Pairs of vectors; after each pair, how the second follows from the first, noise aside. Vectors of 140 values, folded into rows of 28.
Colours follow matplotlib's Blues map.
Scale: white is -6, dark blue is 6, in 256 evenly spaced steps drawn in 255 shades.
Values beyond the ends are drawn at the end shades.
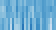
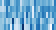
scaled up.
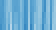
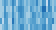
wrapped around.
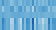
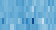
partly zeroed.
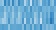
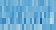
negated, partly zeroed.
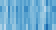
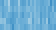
reversed, negated, shrunk.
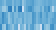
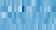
negated, partly zeroed.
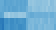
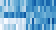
negated, scaled up.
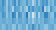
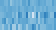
partly zeroed.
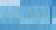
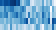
negated, scaled up.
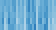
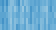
reversed, negated, shrunk.
